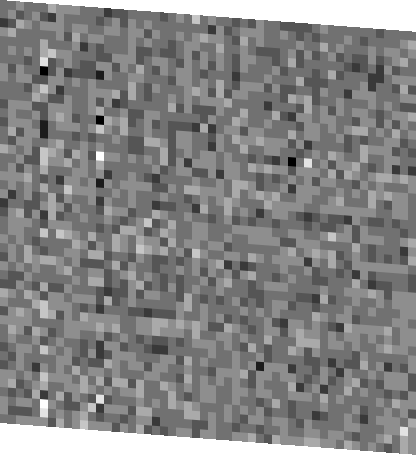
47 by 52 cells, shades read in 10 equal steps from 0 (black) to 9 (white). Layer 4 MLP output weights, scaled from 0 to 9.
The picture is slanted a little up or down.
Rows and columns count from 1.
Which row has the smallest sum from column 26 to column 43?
23
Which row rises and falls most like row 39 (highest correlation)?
32
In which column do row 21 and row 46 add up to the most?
6
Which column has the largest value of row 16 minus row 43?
39
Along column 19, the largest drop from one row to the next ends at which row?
25
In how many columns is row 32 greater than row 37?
16
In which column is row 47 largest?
11
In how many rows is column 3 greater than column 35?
18
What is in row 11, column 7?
3
